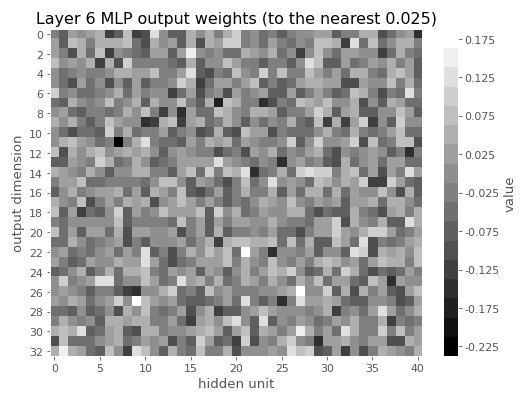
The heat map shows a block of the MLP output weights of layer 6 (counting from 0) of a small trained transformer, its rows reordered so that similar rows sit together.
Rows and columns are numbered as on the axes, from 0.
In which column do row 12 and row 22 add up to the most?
10
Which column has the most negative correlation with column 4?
26
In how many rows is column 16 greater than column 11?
13
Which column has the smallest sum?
4
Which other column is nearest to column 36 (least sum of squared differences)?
40
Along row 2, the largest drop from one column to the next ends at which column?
6
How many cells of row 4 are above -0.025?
22
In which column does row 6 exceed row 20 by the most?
39
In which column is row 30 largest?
27
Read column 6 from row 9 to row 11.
0.075 0.1 -0.025
